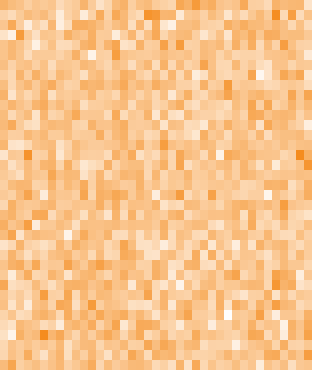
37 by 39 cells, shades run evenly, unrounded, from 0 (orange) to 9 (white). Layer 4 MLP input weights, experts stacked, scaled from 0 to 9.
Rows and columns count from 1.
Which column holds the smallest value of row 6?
15
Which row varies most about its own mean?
2
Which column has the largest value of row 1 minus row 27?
13
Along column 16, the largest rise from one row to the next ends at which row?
33
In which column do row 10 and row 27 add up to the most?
22
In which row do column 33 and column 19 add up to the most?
8
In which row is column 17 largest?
29
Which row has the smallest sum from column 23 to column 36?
1
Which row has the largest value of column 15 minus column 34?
4
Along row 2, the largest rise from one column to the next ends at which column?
36
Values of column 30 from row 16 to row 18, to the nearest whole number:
3 5 5
